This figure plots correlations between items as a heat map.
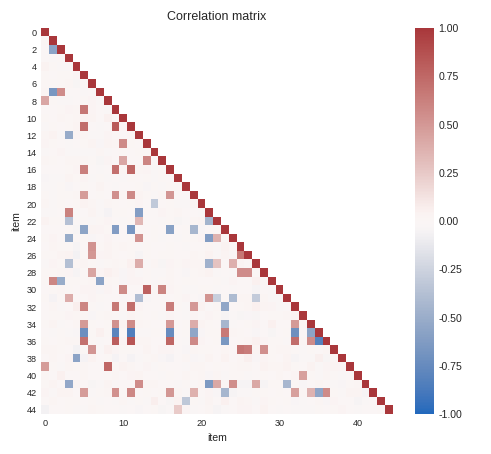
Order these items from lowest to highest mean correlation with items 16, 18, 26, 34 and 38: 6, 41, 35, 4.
35, 4, 41, 6
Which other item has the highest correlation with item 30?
13
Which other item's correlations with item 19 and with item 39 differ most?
8
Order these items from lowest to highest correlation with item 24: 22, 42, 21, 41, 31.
21, 31, 42, 22, 41
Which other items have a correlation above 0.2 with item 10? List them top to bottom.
13, 15, 30
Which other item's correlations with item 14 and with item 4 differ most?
38
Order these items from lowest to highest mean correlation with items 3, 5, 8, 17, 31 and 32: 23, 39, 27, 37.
23, 27, 37, 39
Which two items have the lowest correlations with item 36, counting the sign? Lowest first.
35, 23
